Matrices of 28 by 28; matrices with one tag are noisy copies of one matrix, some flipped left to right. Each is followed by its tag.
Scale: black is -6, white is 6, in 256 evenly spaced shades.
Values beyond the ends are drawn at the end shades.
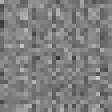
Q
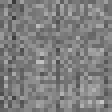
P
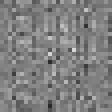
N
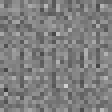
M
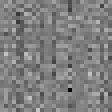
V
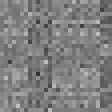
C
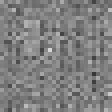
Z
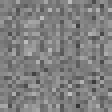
Z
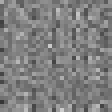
Q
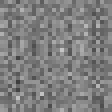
Z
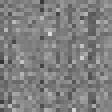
V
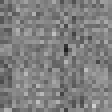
C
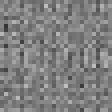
M
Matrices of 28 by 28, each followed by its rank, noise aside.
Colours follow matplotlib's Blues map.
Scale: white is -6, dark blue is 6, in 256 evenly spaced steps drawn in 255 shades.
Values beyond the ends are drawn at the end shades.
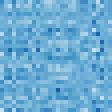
three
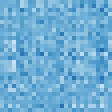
three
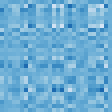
two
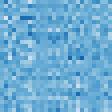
four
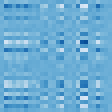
one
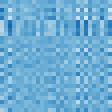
one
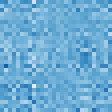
three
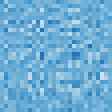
three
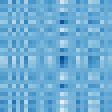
one
